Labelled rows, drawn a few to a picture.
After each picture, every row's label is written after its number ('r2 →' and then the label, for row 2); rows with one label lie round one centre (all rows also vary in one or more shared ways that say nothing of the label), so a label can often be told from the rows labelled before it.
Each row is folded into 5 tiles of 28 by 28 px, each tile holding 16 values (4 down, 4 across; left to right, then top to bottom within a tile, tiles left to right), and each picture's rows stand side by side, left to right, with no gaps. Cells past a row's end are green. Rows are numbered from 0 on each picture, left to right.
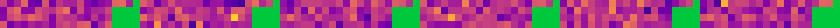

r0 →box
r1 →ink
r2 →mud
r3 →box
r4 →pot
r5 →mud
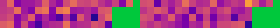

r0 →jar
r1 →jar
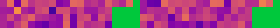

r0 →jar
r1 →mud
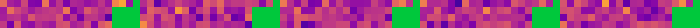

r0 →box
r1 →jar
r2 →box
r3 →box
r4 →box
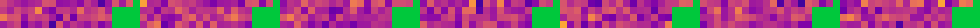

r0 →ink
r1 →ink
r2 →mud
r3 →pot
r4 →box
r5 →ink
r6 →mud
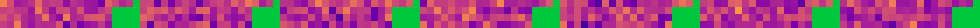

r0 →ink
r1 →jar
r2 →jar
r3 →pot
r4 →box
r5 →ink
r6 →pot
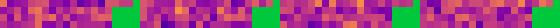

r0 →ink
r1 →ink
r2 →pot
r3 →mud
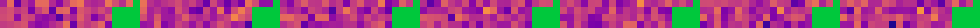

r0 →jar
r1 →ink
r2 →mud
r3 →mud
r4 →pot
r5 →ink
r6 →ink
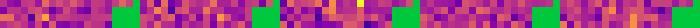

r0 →mud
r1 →jar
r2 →pot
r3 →jar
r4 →pot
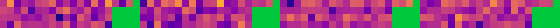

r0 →jar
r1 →pot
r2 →mud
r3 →mud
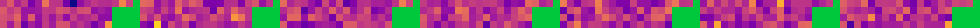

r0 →box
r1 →ink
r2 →box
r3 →ink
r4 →ink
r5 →pot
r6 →box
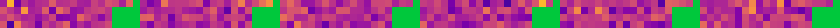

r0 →jar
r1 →mud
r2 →jar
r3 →box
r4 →ink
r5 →pot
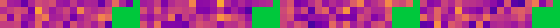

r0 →ink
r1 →pot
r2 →jar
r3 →ink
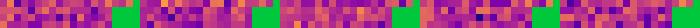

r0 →jar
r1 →mud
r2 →ink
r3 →jar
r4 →mud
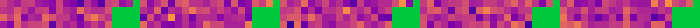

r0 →ink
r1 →box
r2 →box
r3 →jar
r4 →jar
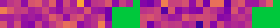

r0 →pot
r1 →mud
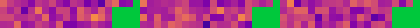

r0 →ink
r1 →ink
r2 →jar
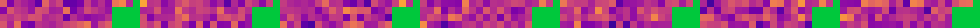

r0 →box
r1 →ink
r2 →box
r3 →box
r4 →ink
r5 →mud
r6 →mud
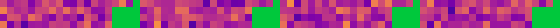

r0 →box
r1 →ink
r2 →jar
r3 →jar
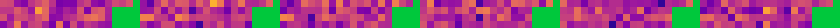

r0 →ink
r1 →mud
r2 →mud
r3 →jar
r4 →ink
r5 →mud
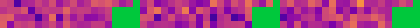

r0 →jar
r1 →jar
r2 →pot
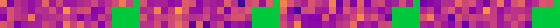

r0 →box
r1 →ink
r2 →pot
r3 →mud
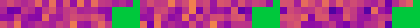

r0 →pot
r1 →pot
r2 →mud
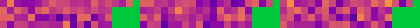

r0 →jar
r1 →ink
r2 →jar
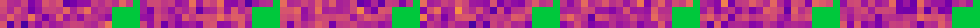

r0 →box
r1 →pot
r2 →ink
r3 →ink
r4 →mud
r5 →mud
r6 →pot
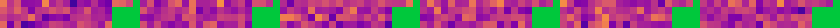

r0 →box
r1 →pot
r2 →mud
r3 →pot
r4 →ink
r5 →pot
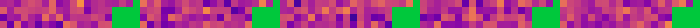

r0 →pot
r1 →box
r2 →jar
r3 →pot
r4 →box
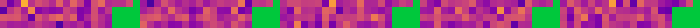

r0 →mud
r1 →mud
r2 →pot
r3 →ink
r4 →pot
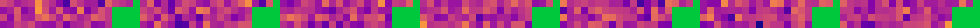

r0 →ink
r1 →jar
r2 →mud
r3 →jar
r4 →ink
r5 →mud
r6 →box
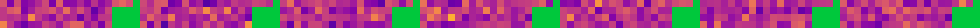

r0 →box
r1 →box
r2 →ink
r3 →box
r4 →mud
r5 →pot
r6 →box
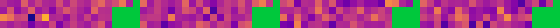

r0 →mud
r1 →box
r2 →ink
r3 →ink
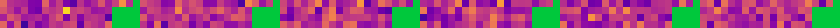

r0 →box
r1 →ink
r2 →pot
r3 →pot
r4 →box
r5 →jar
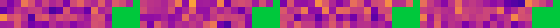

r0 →mud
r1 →pot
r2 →jar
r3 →ink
